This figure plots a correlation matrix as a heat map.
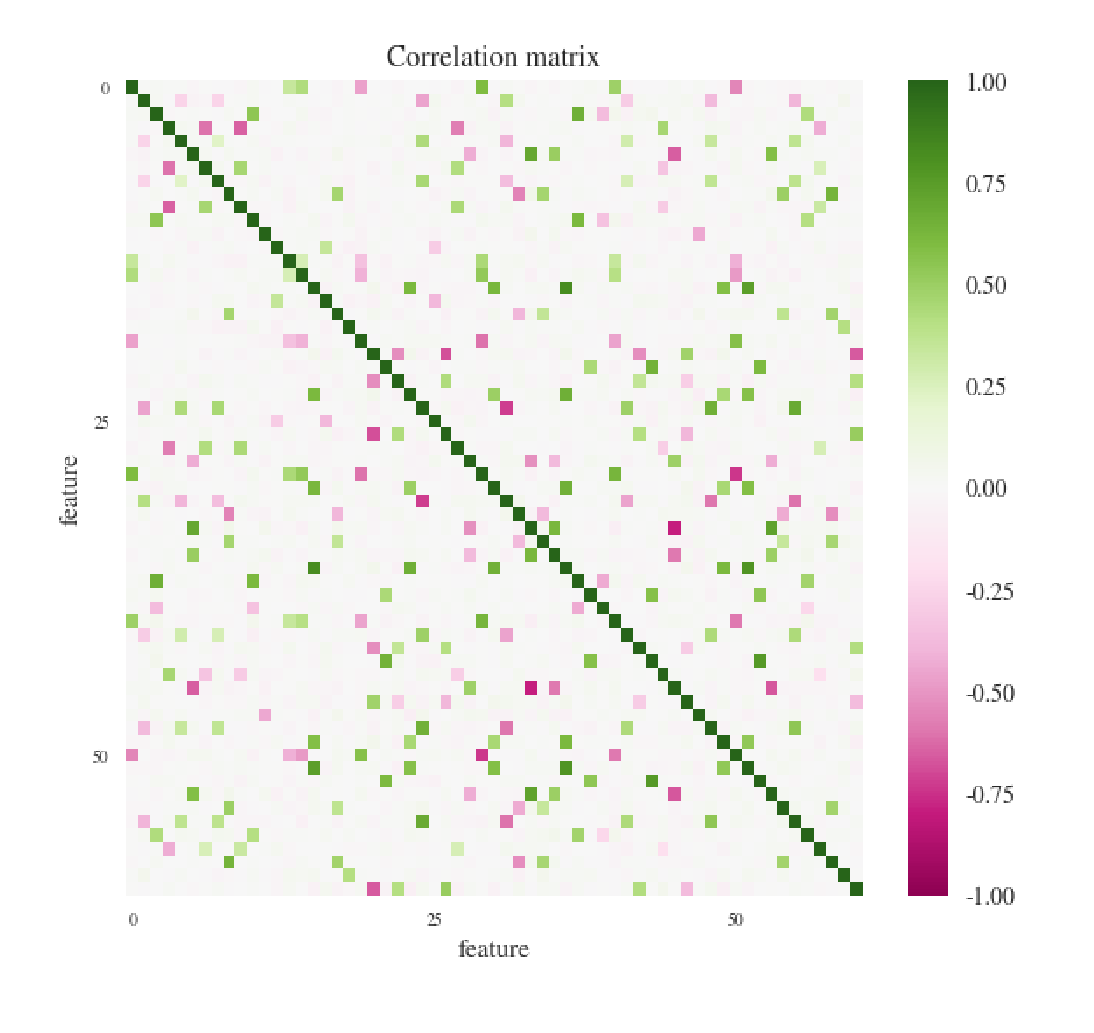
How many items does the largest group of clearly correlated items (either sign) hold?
8
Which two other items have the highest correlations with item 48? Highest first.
24, 55
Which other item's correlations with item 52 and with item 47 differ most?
43
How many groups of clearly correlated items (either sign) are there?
12
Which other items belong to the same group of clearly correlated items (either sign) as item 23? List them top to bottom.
15, 30, 36, 49, 51
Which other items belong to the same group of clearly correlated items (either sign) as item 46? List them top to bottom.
20, 22, 26, 42, 60
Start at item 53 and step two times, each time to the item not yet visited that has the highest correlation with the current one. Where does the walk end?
5
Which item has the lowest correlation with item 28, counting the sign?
33
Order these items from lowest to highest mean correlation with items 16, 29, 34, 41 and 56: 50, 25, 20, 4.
50, 25, 20, 4
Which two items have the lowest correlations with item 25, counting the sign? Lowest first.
16, 12
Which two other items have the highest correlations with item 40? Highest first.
29, 0
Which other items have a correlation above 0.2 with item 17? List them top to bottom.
8, 34, 54, 58
